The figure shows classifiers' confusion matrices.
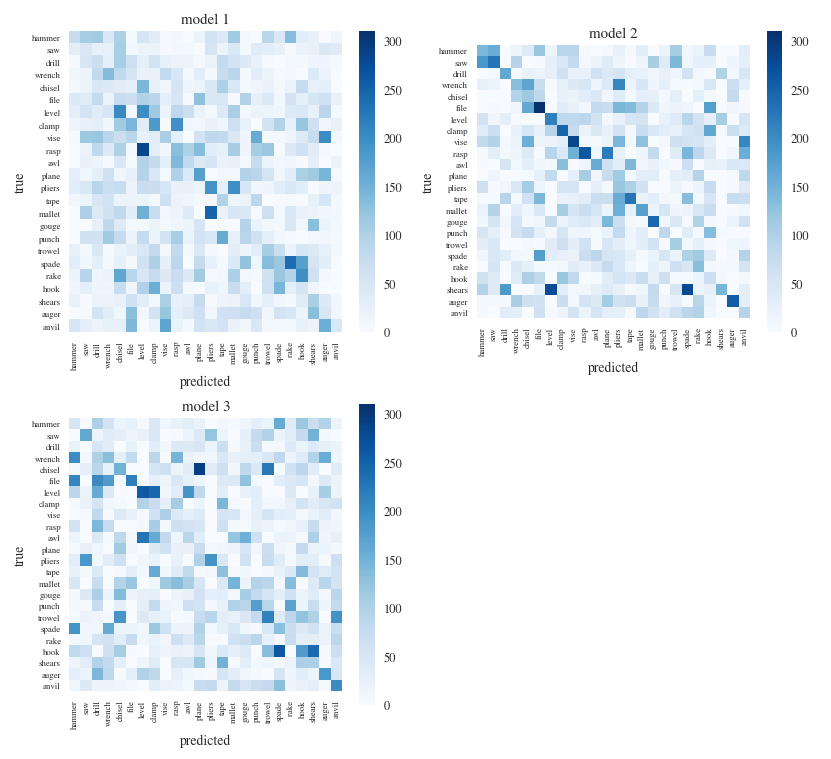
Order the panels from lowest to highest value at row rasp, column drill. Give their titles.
model 2, model 1, model 3
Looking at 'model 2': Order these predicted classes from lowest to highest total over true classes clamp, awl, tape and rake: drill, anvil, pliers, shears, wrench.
shears, wrench, drill, anvil, pliers
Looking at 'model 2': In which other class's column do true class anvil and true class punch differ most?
hook
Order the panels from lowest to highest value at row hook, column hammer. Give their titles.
model 1, model 2, model 3
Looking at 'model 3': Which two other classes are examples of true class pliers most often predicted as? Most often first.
saw, plane
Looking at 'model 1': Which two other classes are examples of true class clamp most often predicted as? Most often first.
rasp, file
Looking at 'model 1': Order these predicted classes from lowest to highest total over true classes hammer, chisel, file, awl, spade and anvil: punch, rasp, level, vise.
punch, vise, rasp, level
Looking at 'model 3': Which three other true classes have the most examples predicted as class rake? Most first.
punch, mallet, trowel
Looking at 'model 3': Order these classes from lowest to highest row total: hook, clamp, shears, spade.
clamp, shears, spade, hook
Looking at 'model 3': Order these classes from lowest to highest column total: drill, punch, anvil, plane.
punch, anvil, plane, drill
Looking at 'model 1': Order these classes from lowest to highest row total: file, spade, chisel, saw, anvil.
saw, chisel, anvil, file, spade
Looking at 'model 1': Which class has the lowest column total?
anvil
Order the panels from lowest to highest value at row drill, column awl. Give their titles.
model 1, model 3, model 2
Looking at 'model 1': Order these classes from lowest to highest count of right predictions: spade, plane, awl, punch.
punch, awl, spade, plane
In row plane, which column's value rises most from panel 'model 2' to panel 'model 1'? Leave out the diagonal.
auger
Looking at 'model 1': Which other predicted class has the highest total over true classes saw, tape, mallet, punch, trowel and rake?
chisel
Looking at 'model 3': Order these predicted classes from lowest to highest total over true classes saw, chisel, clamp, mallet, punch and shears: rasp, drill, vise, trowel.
vise, rasp, drill, trowel
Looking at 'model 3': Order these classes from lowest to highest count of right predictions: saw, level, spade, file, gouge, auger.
gouge, spade, saw, auger, file, level
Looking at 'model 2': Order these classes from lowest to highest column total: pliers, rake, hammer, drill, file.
drill, hammer, rake, file, pliers
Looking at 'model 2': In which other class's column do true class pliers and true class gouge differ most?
plane
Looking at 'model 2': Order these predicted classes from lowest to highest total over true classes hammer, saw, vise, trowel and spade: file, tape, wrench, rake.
tape, wrench, rake, file
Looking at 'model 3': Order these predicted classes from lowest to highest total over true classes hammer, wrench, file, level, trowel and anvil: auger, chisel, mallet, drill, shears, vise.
vise, mallet, chisel, shears, auger, drill
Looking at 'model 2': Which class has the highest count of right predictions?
file
